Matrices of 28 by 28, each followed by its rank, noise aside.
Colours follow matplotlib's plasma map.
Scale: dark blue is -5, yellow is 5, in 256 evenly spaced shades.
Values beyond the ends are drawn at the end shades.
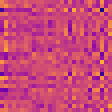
two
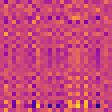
two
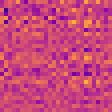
three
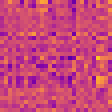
three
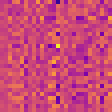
three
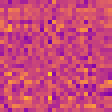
five
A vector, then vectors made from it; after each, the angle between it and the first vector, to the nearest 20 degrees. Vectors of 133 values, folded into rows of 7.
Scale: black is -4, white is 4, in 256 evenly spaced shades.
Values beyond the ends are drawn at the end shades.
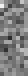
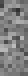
140 degrees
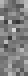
60 degrees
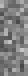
40 degrees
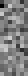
160 degrees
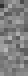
160 degrees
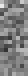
20 degrees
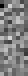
160 degrees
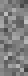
80 degrees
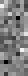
60 degrees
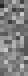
140 degrees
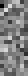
160 degrees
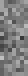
60 degrees
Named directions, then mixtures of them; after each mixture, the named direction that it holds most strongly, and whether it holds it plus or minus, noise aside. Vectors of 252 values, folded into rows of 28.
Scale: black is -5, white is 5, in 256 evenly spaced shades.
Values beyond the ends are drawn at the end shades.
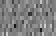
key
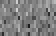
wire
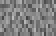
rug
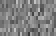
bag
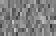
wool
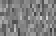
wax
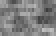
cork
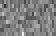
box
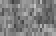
cork, plus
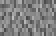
rug, plus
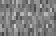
key, minus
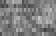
cork, minus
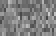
wax, minus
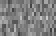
wax, plus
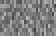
rug, minus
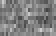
cork, plus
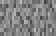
rug, plus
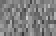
wool, minus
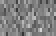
wire, minus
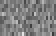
box, plus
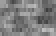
cork, plus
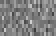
rug, minus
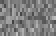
wool, minus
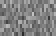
box, minus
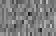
key, plus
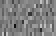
key, plus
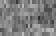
cork, plus
